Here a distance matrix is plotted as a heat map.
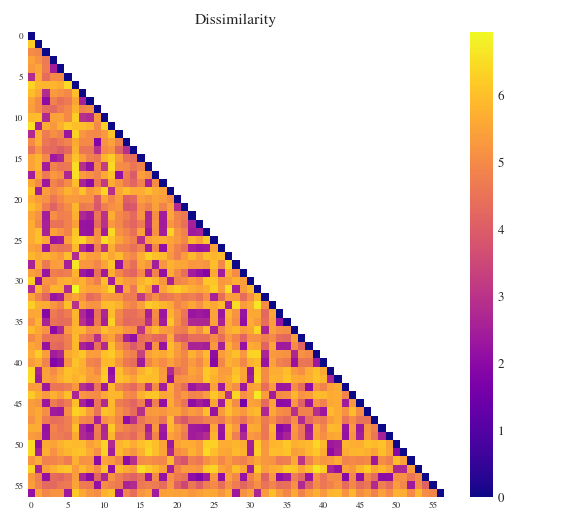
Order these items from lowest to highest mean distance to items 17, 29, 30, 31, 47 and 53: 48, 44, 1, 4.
1, 48, 4, 44
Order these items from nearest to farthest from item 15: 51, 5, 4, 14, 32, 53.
4, 32, 14, 5, 51, 53
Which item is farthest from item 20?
31
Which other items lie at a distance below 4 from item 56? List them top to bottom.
0, 5, 12, 17, 28, 31
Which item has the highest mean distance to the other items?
6
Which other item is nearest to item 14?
37
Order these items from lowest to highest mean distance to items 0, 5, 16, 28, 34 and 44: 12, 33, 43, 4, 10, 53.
12, 43, 10, 4, 33, 53
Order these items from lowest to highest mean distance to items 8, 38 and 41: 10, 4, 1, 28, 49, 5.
49, 10, 1, 4, 5, 28
